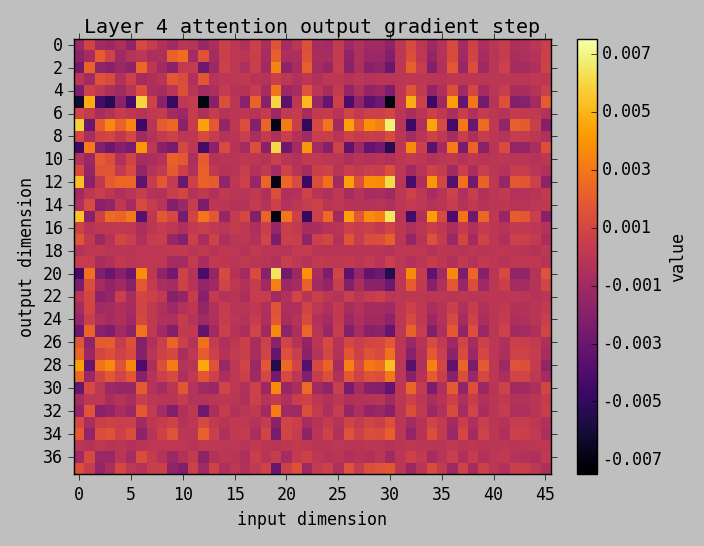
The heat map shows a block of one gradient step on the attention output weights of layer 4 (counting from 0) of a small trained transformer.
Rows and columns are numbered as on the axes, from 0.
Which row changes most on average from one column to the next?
5
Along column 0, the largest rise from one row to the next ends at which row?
6
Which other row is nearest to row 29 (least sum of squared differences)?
27
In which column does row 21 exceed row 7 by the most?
19
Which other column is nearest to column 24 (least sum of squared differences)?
37
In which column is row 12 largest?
30
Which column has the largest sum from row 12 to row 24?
1
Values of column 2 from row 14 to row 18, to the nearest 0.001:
-0.002 0.001 0 -0.001 0
